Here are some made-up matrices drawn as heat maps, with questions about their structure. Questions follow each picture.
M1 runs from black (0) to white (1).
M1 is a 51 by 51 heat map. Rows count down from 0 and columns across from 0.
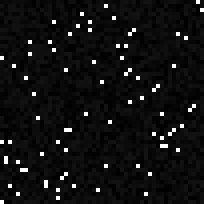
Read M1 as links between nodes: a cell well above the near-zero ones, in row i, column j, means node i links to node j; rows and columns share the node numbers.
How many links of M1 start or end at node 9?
2
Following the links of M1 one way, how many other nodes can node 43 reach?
11
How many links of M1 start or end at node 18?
2
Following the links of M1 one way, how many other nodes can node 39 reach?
10
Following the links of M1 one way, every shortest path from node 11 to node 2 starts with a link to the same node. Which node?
node 29
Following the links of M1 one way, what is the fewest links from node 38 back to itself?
4
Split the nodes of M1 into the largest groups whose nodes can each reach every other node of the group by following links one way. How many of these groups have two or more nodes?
6
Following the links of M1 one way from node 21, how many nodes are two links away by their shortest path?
1
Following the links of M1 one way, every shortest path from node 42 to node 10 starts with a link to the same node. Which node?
node 5
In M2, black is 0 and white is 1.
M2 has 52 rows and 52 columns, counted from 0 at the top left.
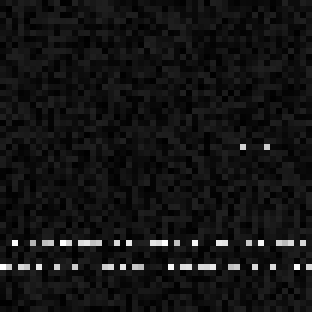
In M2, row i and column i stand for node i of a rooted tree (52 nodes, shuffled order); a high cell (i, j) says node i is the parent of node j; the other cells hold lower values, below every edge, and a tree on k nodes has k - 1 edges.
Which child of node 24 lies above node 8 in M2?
40
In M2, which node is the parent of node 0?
44
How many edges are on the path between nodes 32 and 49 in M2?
4
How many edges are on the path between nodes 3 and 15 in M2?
4
